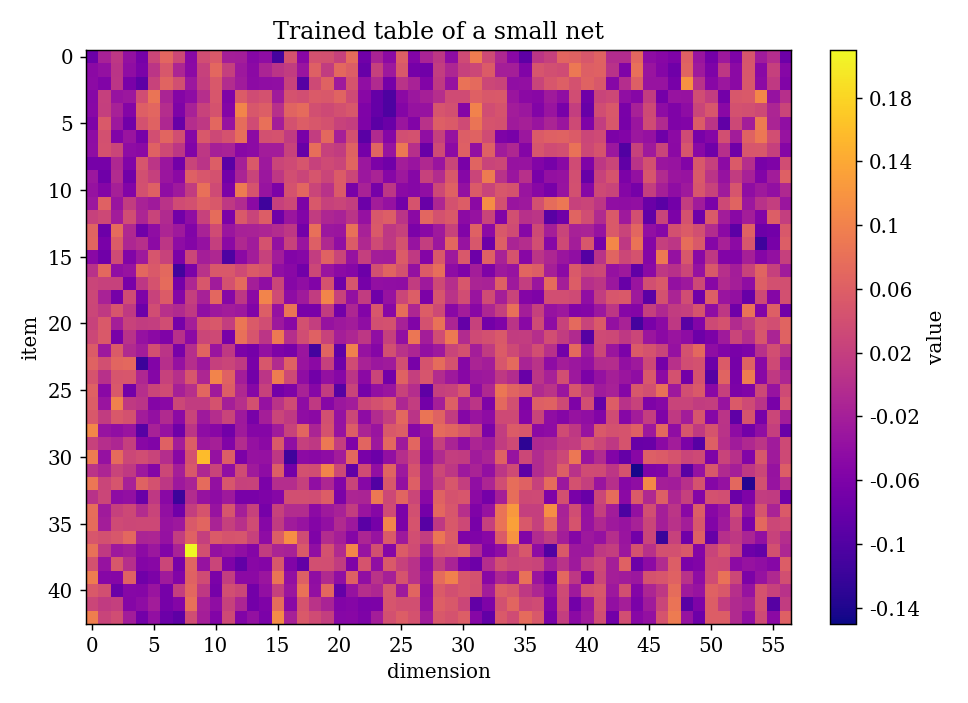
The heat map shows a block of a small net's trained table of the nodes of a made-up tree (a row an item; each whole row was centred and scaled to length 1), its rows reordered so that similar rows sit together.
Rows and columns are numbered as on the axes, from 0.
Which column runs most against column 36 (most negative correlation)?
17
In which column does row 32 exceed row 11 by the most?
45
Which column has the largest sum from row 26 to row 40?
0
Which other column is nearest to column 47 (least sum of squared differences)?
51
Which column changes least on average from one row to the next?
47
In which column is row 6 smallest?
22
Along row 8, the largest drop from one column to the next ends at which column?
11
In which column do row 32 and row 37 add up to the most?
8
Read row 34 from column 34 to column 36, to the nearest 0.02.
0.12 0.02 0.02
